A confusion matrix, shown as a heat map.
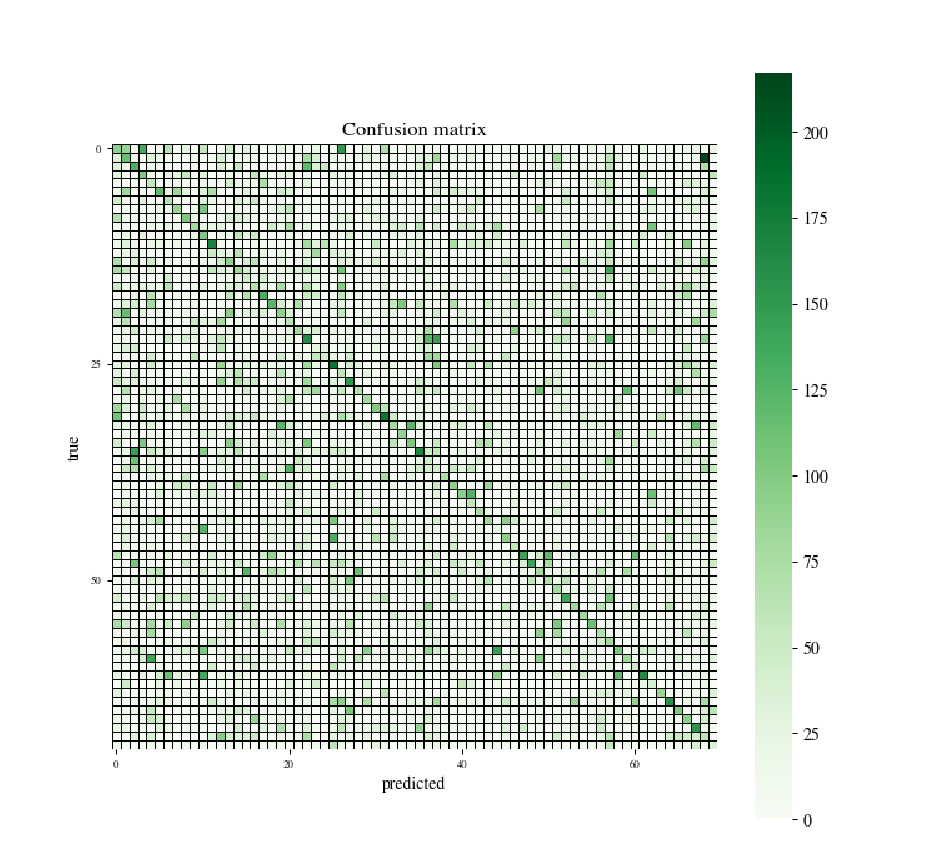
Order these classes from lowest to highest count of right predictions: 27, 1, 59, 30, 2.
59, 30, 1, 2, 27
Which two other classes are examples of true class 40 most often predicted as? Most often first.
41, 62
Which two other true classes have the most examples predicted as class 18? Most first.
47, 49
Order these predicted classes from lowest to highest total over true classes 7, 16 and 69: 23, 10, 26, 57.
23, 57, 26, 10
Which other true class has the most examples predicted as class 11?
5
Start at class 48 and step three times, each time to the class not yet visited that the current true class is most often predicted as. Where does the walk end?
37
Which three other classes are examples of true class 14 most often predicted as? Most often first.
57, 26, 0
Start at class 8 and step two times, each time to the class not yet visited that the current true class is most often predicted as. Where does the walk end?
26
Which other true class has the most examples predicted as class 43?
39
